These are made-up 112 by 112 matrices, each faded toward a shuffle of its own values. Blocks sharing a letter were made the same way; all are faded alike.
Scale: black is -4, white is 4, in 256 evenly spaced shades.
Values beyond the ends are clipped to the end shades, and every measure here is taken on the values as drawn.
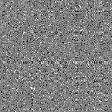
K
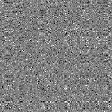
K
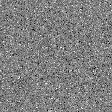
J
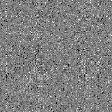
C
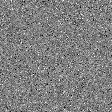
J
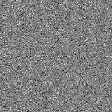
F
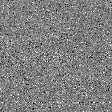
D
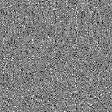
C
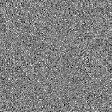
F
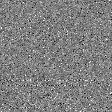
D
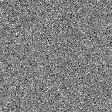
J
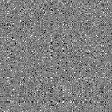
K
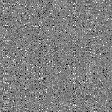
C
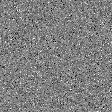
J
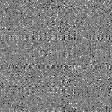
K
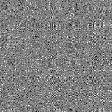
K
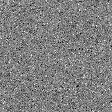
J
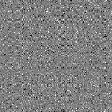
K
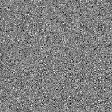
F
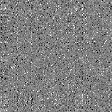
C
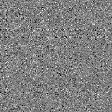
F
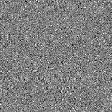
F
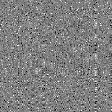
C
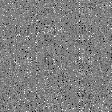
C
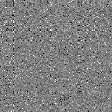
C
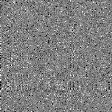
C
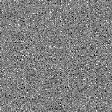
F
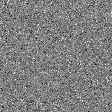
J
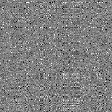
K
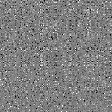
K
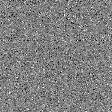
D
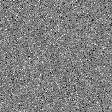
J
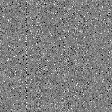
C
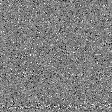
D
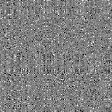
K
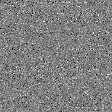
D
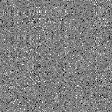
C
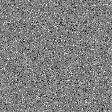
D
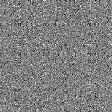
F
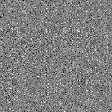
C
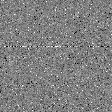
D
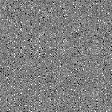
C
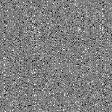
C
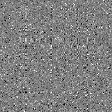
C
